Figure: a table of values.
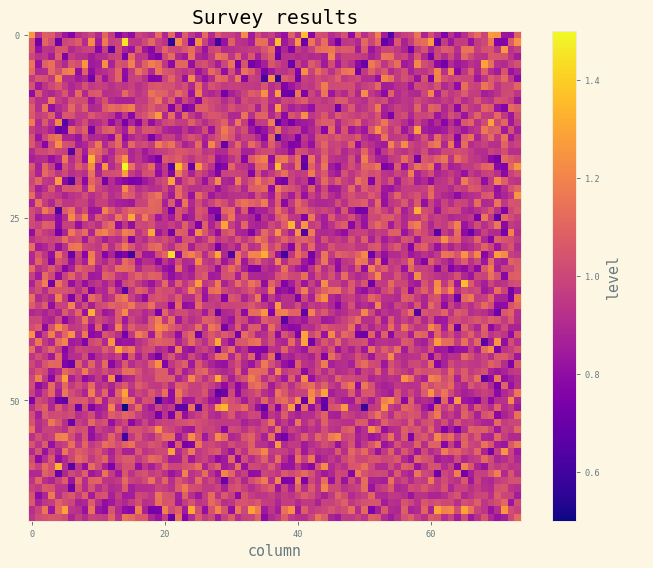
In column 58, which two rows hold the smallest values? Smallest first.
38, 17
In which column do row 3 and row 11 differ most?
19
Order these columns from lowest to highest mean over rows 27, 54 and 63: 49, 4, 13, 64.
4, 49, 64, 13
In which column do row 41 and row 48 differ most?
50
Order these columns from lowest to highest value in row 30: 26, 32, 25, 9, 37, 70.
37, 26, 32, 25, 9, 70
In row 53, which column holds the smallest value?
6
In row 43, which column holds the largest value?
13
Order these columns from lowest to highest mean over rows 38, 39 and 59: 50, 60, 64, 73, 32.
32, 73, 64, 60, 50
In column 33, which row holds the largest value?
65
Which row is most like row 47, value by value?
42
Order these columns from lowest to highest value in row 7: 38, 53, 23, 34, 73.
38, 53, 34, 23, 73
